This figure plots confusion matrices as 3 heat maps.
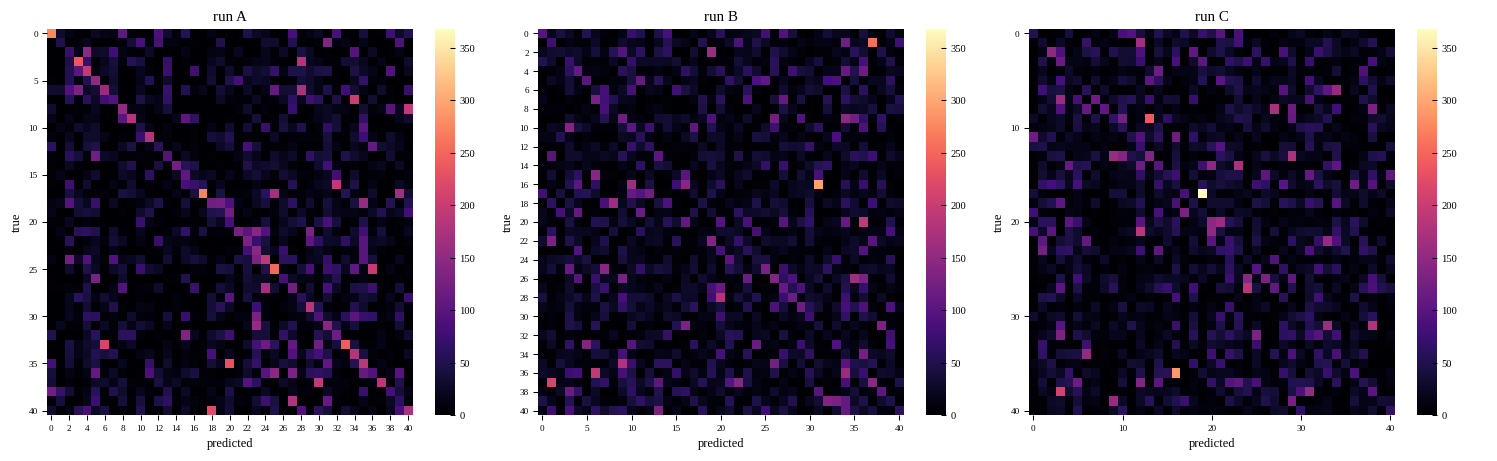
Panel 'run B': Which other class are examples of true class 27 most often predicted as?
20
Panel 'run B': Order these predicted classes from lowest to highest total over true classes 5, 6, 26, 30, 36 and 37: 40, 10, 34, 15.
40, 15, 10, 34
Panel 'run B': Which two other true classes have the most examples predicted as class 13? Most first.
40, 37
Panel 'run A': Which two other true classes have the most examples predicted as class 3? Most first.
6, 4
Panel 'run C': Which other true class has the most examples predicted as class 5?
37
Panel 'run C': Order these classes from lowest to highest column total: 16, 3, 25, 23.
25, 23, 16, 3
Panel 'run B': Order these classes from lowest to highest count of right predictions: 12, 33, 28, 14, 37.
14, 12, 33, 28, 37
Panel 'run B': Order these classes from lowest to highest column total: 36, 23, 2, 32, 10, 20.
2, 32, 23, 20, 10, 36
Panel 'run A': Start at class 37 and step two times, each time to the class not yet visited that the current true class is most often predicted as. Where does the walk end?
23
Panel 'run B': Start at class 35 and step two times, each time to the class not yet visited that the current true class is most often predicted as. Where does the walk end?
34
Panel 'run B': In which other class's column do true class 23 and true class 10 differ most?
3
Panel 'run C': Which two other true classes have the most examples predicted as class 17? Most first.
19, 39
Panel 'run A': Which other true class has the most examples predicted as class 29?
21
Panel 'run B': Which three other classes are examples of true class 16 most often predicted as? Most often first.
31, 10, 4
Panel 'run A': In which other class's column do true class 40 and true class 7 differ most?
18
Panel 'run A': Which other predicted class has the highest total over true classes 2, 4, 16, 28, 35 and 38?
20
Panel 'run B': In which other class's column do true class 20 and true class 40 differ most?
36
